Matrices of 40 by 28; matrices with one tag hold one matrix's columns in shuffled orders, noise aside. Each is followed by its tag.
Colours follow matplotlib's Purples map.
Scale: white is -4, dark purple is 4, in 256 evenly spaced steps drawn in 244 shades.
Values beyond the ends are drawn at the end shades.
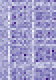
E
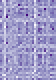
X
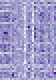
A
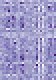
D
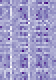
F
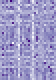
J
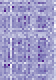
D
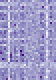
E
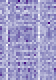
J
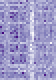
A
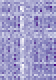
D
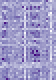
E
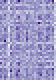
J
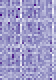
X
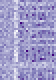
E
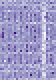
A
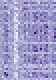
A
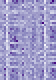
J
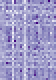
J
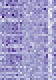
X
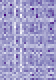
X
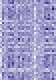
F
